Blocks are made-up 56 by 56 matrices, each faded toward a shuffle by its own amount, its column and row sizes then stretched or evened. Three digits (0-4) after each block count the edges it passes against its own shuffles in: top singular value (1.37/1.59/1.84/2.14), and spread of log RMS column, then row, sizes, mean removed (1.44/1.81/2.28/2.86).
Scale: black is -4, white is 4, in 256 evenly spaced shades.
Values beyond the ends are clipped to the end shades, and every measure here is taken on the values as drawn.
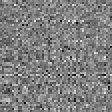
4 1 2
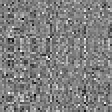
4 2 0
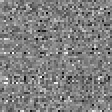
2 0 3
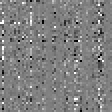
3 4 1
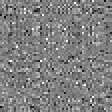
4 0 1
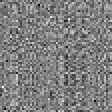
4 1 0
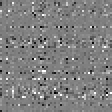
0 3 4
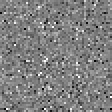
0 0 1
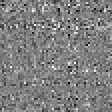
0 2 3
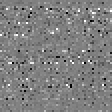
0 1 3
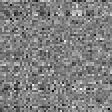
4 0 3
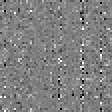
1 3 1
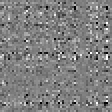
4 3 3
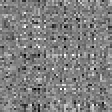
4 2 3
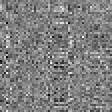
4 2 3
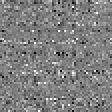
2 1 3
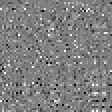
3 0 2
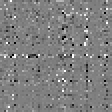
1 3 3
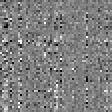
3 4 2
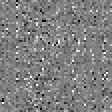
1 3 0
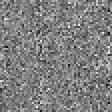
1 2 0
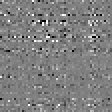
2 2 4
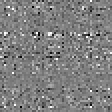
2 2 3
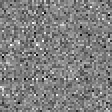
3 0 1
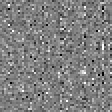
2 2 0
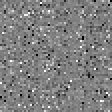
1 1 0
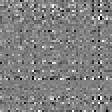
4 3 4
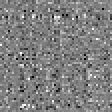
3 1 3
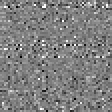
2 0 3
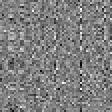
4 2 0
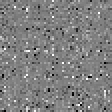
0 3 2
